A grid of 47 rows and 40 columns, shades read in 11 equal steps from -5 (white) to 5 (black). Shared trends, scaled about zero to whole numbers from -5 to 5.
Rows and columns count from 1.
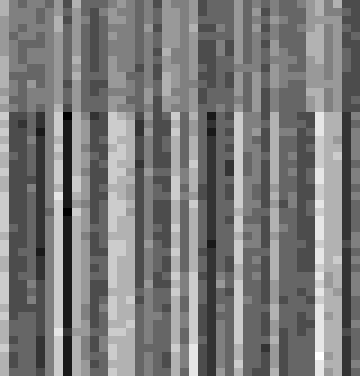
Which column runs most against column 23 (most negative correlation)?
16
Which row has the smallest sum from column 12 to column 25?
44
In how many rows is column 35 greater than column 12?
14
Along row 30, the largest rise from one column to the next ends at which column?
8
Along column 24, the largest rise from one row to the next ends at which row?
15
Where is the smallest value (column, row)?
36, 45
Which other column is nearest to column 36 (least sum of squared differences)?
7
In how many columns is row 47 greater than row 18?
8
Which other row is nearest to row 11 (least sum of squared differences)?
3
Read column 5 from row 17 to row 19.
4 3 3
